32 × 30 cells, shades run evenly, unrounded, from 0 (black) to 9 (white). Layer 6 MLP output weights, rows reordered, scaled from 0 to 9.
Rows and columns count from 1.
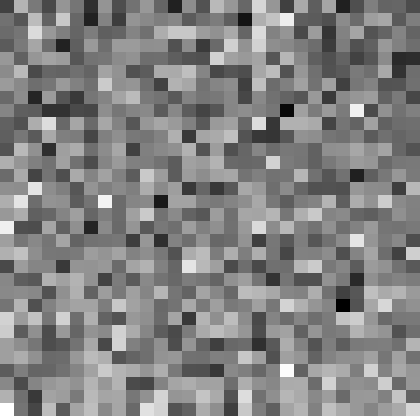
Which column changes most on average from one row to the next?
14
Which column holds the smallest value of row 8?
3
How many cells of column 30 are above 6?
4
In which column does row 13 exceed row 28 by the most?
20
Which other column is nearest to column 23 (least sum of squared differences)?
10
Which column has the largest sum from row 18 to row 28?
1
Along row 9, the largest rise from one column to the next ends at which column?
22
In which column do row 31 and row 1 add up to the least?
25
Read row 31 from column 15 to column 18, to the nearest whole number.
7 6 3 8
